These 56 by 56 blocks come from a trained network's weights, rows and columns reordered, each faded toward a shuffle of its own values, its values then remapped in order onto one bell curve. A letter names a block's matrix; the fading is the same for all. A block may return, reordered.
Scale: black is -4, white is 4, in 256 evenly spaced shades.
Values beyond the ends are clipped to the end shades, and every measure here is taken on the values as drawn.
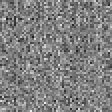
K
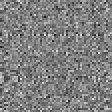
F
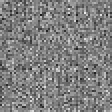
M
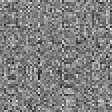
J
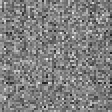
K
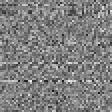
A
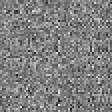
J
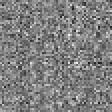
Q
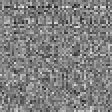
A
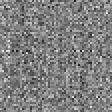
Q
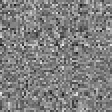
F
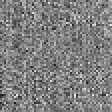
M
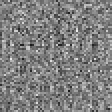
K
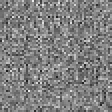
M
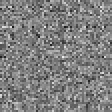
Q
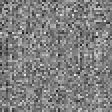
K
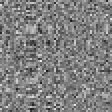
J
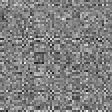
A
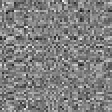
A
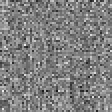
Q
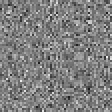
F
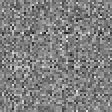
F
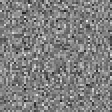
F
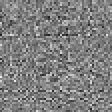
F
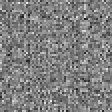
K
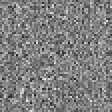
Q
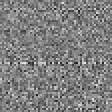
A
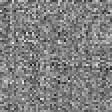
Q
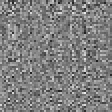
J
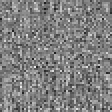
M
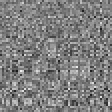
A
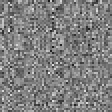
F
